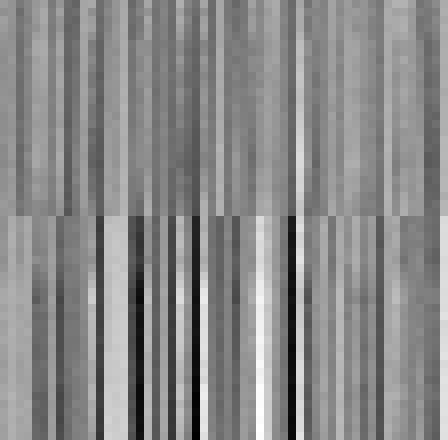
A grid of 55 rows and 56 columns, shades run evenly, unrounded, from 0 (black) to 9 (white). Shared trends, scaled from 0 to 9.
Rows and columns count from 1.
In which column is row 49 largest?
33
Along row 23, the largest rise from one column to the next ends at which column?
38
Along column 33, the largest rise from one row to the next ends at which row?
28
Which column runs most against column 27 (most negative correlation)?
35
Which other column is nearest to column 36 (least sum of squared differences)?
46
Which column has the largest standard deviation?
18
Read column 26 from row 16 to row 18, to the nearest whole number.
5 5 5
